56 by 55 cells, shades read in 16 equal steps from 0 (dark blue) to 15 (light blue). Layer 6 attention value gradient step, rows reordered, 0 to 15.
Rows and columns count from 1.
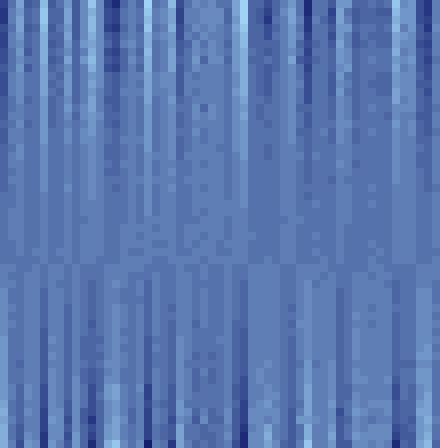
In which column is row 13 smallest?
39
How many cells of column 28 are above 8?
3
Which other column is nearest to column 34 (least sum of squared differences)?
23
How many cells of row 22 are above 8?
6
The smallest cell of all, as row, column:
56, 19
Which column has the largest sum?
31
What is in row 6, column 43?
11
